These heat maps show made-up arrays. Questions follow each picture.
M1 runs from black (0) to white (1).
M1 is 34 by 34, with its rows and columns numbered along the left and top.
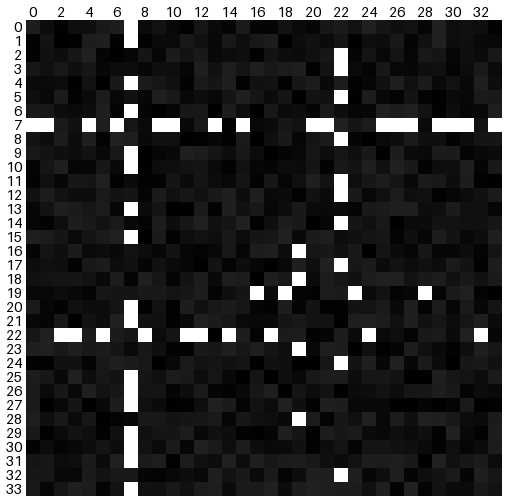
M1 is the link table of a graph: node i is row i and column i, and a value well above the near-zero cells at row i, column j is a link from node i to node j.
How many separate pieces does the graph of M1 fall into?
3
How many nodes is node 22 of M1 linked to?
10
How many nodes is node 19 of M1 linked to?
4
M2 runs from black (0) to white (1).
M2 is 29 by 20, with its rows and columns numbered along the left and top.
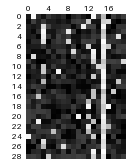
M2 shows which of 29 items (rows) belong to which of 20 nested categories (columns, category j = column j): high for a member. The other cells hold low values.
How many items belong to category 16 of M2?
4
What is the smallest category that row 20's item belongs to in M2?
10
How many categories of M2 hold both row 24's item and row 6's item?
1
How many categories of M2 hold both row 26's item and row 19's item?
1
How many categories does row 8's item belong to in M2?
3
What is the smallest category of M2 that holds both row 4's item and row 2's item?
3
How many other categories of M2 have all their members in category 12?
3
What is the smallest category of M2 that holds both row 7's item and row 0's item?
13
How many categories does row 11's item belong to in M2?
3
